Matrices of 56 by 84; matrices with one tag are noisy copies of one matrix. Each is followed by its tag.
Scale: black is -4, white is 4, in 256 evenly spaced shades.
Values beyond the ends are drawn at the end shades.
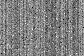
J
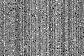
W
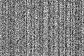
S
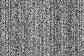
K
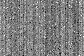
J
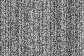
K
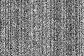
K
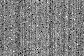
W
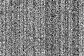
J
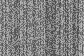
J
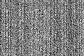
K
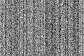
J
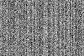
S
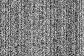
K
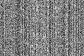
W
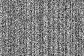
S
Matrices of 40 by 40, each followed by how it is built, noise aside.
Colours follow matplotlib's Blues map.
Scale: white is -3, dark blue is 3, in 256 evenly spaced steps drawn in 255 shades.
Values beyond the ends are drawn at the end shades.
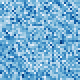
Toeplitz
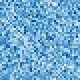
Toeplitz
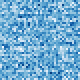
blocks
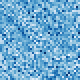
Toeplitz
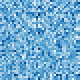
low rank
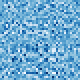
low rank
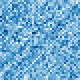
Hankel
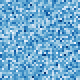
noise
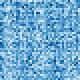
blocks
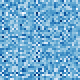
low rank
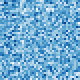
blocks
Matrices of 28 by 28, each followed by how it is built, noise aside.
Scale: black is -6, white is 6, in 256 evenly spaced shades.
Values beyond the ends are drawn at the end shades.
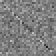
diagonal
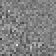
lower triangular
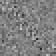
banded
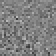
lower triangular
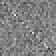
diagonal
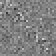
banded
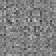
low rank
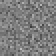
repeating rows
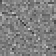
diagonal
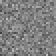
repeating rows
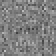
low rank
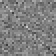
diagonal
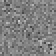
banded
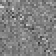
banded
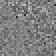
upper triangular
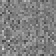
low rank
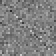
diagonal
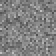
repeating rows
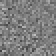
lower triangular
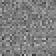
low rank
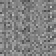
repeating rows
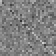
diagonal
